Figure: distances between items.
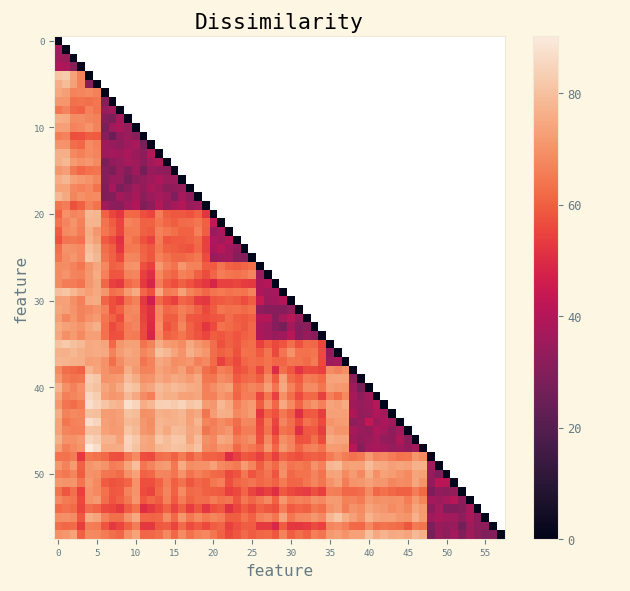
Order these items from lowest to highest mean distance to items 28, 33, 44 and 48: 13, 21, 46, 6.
46, 21, 6, 13
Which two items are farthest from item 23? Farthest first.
4, 5
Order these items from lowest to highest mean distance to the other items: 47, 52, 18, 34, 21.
52, 34, 18, 21, 47
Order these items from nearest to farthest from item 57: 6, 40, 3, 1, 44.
3, 6, 1, 44, 40
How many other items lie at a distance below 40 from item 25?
5
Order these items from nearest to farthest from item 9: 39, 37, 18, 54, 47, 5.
18, 54, 5, 37, 39, 47
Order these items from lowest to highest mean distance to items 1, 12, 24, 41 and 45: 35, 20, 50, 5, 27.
20, 27, 50, 35, 5
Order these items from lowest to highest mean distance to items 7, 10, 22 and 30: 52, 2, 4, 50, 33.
33, 52, 50, 2, 4
